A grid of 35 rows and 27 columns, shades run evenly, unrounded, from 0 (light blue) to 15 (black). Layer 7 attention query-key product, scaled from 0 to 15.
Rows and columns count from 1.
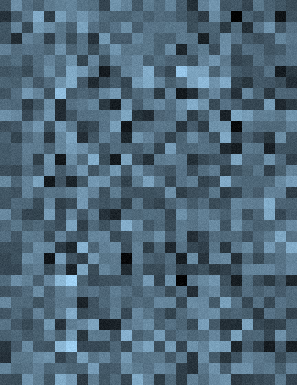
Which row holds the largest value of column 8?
28
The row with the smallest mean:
34
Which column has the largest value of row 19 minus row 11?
12
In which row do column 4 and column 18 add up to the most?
15
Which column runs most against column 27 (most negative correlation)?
7
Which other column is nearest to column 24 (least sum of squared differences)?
2
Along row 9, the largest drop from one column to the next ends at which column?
6
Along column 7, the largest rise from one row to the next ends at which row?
33
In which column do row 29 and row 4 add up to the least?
13
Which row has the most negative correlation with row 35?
11
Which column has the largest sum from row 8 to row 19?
22
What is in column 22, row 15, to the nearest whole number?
3
